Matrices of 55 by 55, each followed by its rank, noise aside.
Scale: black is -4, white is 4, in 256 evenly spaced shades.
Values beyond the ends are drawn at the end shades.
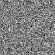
twelve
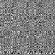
six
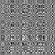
three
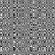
three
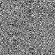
twelve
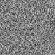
twelve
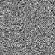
twelve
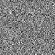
twelve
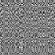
four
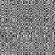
four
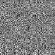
twelve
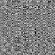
six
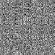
twelve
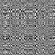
three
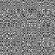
four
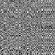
six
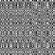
three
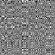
six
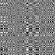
three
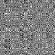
six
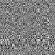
six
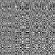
four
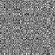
six
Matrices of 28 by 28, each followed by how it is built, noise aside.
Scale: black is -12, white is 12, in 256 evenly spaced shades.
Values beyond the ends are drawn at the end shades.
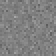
low rank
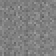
repeating rows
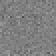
uneven rows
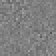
block diagonal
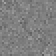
block diagonal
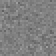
block diagonal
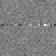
uneven rows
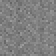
repeating rows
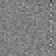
uneven columns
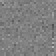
uneven columns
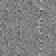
uneven columns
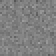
repeating columns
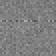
uneven rows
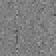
uneven columns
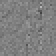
uneven columns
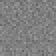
repeating columns
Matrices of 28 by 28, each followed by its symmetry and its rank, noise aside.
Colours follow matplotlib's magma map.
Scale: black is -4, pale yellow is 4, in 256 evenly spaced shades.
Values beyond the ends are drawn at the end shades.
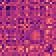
symmetric, rank four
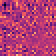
symmetric, rank four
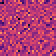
symmetric, rank five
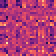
no symmetry, rank three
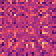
symmetric, rank four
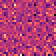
no symmetry, rank four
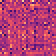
no symmetry, rank five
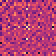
symmetric, rank three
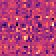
no symmetry, rank four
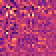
no symmetry, rank four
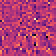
no symmetry, rank four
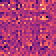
no symmetry, rank five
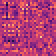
no symmetry, rank four
